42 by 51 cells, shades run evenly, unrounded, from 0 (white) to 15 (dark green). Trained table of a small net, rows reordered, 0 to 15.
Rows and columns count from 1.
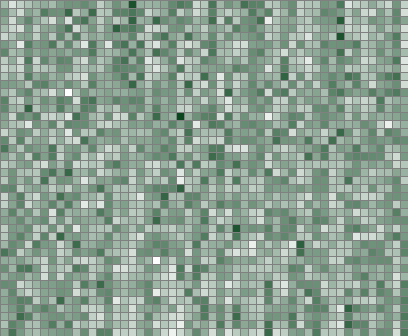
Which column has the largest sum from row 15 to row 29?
21
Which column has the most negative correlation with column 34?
29
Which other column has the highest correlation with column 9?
7
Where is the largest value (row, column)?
15, 23
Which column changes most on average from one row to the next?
20
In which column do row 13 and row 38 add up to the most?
8
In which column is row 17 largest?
43
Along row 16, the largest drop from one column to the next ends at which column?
25
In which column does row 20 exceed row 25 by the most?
39
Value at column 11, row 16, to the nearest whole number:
9
